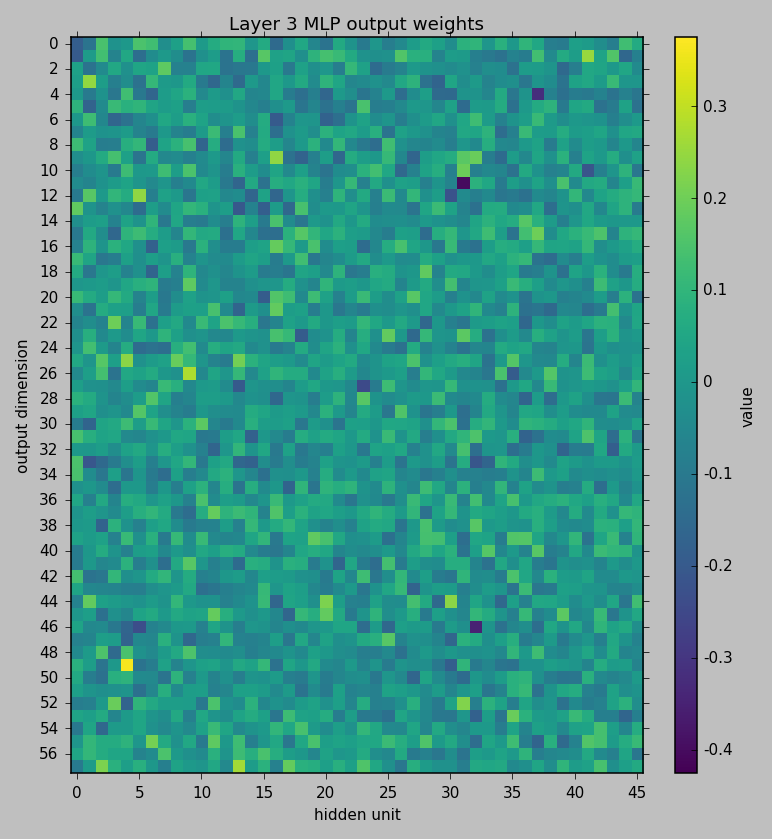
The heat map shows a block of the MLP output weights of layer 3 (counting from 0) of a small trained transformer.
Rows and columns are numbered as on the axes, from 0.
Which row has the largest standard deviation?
1
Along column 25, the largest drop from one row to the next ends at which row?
24
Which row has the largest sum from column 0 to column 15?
25
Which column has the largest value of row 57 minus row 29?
13
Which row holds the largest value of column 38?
26
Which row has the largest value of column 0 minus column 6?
8
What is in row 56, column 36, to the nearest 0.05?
0.1
